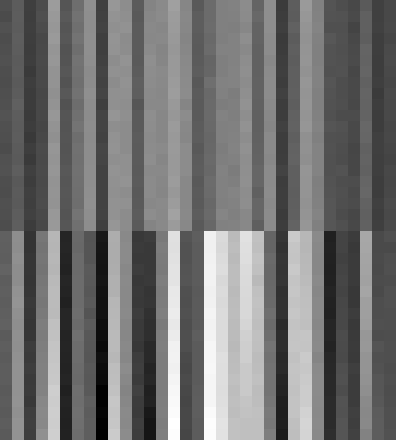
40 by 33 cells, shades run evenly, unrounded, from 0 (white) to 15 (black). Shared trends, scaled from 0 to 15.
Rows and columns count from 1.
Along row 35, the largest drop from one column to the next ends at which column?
10
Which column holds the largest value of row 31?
9
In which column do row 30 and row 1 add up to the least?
15
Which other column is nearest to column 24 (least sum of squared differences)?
3
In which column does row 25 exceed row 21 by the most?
13
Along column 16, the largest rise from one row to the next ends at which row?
22
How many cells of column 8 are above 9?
19
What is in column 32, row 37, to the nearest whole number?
10
